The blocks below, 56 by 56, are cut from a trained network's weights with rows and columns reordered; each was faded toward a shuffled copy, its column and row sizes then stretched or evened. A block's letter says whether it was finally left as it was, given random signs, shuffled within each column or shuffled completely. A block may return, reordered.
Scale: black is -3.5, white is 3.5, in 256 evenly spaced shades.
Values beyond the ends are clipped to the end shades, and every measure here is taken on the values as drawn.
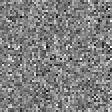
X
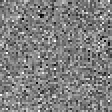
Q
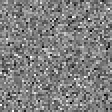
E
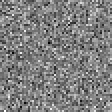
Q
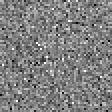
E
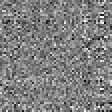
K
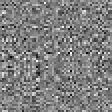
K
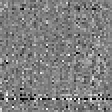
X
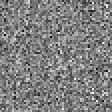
Q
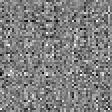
K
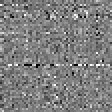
K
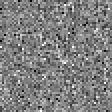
Q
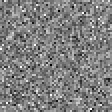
E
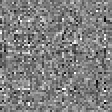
K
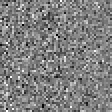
Q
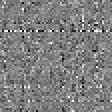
K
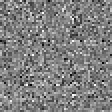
X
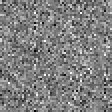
Q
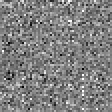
X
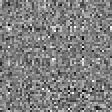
K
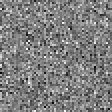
Q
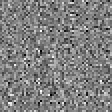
K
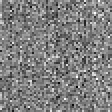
Q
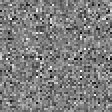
X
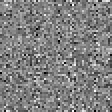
X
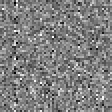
Q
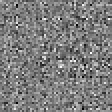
X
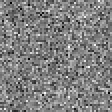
E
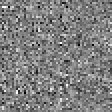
X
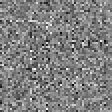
X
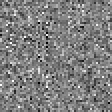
Q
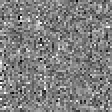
Q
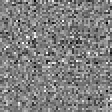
K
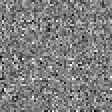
X
